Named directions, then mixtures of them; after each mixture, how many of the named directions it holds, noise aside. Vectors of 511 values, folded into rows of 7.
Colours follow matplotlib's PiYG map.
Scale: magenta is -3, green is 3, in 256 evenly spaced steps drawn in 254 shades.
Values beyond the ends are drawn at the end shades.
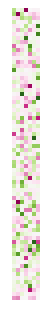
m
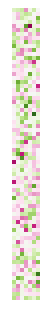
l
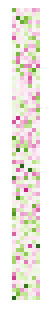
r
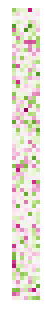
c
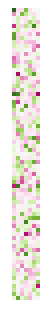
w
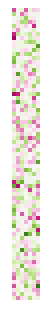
two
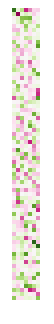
four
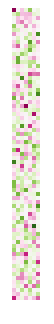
four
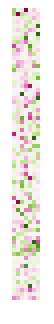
one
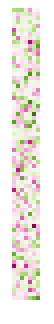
two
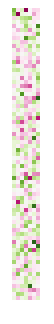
two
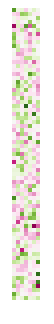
two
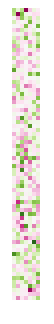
three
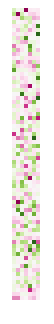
one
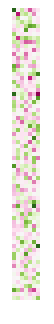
four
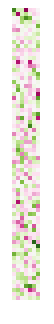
four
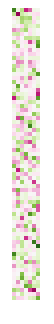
four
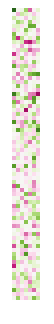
two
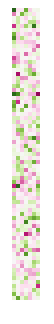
one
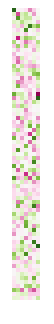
four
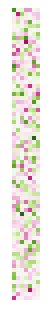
four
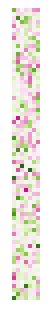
one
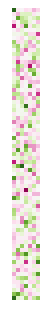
three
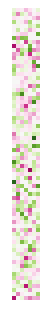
four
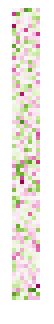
three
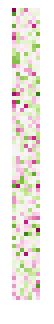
one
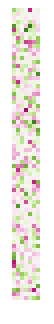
one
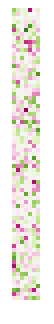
one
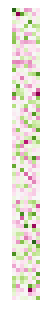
four
